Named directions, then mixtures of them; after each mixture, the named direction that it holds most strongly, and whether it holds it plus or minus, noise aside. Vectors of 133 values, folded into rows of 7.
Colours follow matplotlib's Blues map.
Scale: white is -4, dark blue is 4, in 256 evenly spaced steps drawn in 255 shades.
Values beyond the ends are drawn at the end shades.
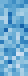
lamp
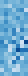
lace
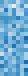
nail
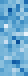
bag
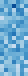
nail, minus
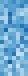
lamp, plus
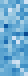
bag, minus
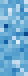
bag, minus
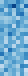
nail, minus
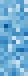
bag, minus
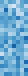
nail, plus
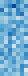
nail, minus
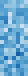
lamp, minus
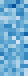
nail, minus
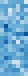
bag, minus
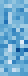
lace, plus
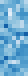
bag, minus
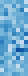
lace, plus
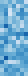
bag, minus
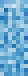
nail, plus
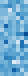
bag, minus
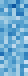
nail, minus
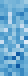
lamp, minus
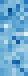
bag, plus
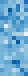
bag, plus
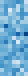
bag, minus
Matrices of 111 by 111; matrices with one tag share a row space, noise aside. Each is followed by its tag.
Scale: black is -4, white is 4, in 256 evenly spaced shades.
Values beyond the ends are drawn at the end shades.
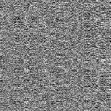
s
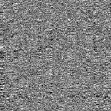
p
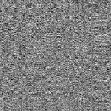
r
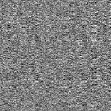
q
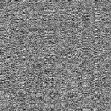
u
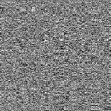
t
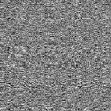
u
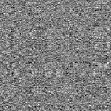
r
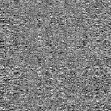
p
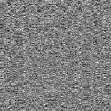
u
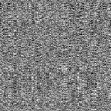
q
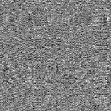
r
